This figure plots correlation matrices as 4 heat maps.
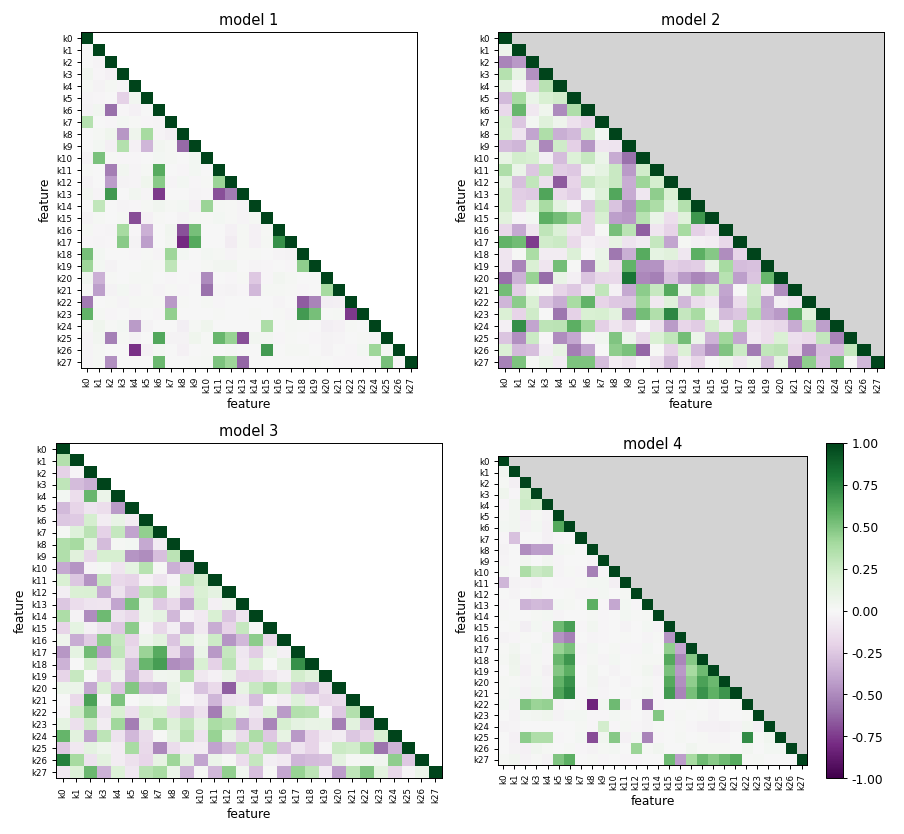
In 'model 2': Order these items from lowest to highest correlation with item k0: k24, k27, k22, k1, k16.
k27, k22, k16, k24, k1
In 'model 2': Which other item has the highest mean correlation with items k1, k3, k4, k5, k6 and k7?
k24
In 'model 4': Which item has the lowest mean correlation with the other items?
k16
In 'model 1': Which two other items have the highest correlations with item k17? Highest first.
k16, k9
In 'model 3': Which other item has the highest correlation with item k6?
k18
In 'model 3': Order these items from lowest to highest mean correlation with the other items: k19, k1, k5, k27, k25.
k5, k25, k19, k1, k27
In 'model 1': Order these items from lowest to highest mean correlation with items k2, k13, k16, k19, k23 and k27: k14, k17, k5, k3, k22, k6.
k22, k6, k5, k14, k3, k17
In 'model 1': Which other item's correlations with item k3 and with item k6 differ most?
k13
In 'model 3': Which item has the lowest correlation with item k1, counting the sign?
k10
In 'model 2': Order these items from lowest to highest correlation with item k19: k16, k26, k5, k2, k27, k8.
k27, k8, k5, k2, k26, k16
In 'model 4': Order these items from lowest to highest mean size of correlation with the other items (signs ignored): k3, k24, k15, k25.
k24, k3, k25, k15
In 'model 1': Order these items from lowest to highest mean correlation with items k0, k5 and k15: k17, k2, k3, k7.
k17, k3, k2, k7
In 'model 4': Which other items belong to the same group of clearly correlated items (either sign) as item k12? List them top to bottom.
k26
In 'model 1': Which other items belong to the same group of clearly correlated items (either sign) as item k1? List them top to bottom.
k10, k14, k20, k21
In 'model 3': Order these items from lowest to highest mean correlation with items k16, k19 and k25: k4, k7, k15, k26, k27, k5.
k26, k27, k7, k5, k15, k4
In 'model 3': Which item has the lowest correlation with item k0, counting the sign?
k17
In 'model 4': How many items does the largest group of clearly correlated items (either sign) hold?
10
